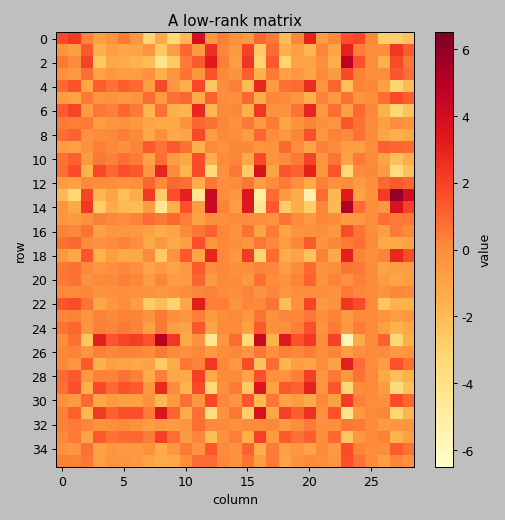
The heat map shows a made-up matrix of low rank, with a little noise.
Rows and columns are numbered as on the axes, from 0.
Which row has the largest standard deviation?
13
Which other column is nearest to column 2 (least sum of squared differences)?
17
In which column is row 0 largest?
11
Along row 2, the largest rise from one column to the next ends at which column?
23
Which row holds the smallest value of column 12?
25
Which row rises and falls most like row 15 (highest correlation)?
9
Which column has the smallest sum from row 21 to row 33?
27
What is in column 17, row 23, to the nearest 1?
0
